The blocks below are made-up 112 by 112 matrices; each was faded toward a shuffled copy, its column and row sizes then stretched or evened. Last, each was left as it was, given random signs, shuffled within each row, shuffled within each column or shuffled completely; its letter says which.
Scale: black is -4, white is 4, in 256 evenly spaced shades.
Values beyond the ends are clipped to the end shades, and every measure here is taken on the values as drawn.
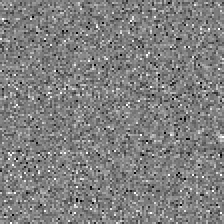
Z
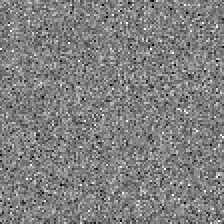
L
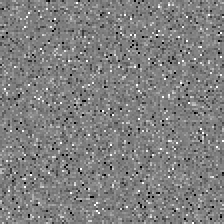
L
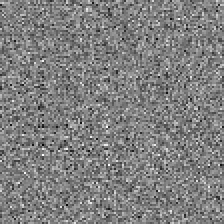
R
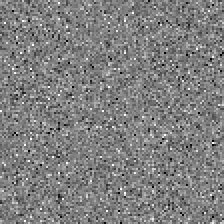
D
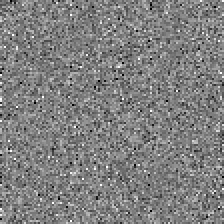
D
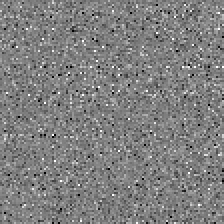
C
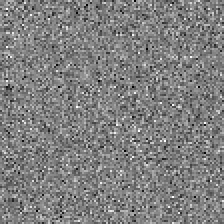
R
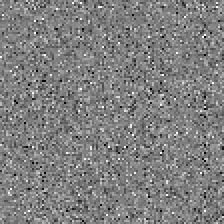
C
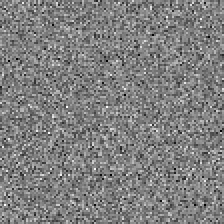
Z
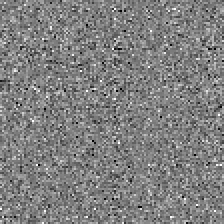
C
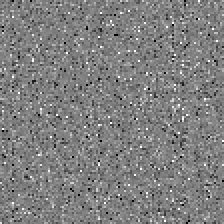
D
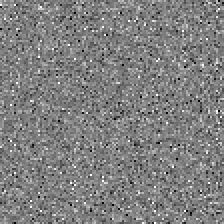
C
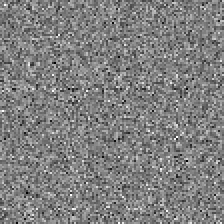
C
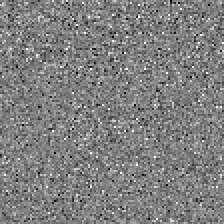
Z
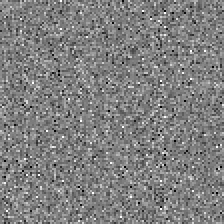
D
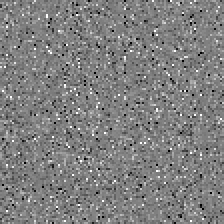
D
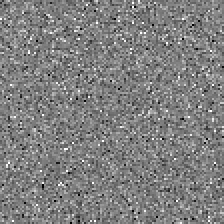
L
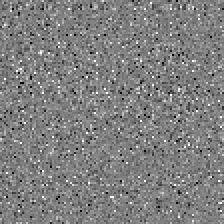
R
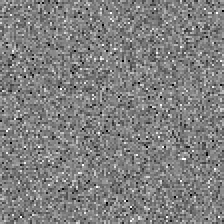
L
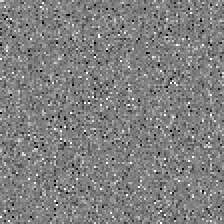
D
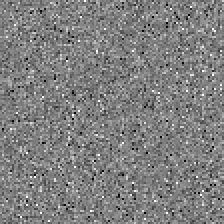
D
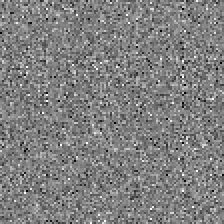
C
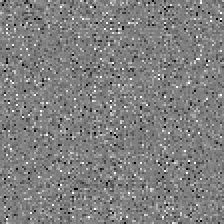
R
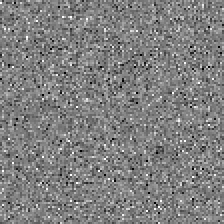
R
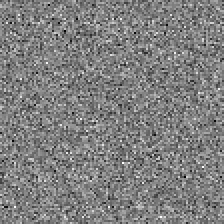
Z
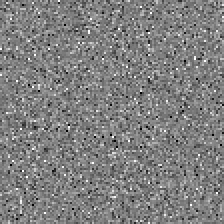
D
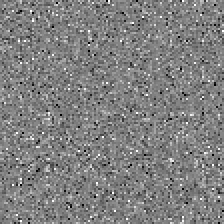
C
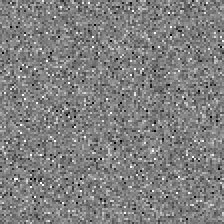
Z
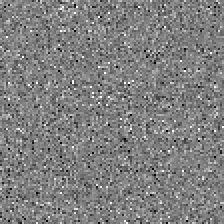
C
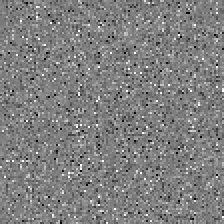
D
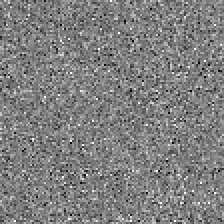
C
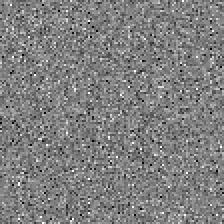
D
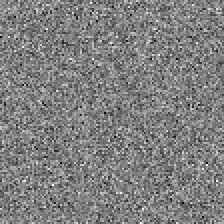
Z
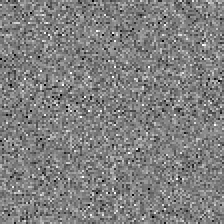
Z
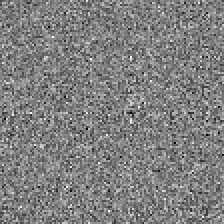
C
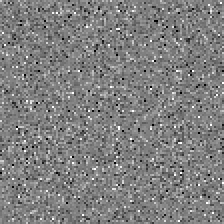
C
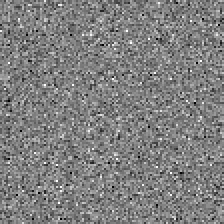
R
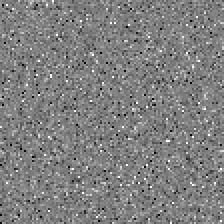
L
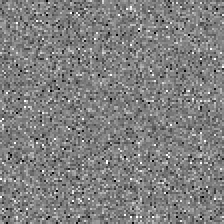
C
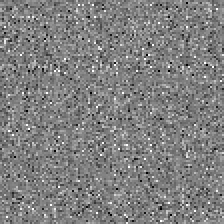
C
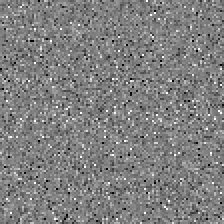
Z
